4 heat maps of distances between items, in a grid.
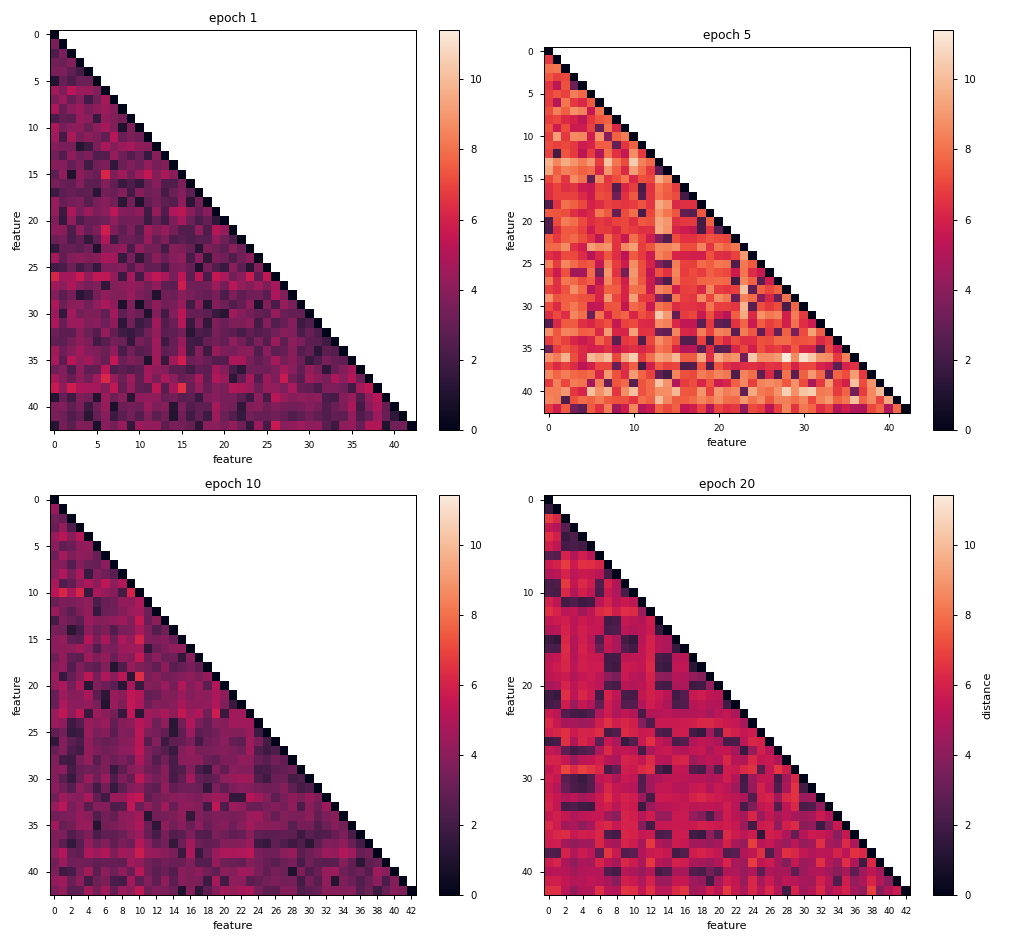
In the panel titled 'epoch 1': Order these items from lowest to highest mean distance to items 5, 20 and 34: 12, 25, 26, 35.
25, 35, 12, 26
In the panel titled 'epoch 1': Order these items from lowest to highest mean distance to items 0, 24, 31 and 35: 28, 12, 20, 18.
18, 20, 28, 12
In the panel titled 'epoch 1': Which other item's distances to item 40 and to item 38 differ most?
7
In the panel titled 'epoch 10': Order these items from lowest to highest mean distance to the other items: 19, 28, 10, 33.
28, 33, 19, 10
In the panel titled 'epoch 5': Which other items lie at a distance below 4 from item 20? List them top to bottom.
0, 18, 21, 32, 35
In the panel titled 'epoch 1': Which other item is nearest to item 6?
27
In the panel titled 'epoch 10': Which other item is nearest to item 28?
40
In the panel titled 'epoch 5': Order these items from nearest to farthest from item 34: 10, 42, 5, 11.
11, 42, 5, 10
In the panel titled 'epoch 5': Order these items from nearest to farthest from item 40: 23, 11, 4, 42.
23, 42, 4, 11
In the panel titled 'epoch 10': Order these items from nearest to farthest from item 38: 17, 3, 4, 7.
17, 3, 7, 4
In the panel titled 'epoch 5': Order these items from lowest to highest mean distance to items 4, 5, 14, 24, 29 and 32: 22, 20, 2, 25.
22, 25, 20, 2
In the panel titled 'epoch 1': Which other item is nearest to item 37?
21
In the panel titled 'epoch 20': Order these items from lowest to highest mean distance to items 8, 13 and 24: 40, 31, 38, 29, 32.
40, 29, 32, 31, 38
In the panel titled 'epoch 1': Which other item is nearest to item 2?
15
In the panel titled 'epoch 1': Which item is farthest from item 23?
26
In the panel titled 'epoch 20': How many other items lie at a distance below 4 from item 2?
9
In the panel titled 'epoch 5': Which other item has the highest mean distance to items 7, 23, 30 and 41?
13
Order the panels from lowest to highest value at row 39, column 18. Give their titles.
epoch 10, epoch 1, epoch 20, epoch 5
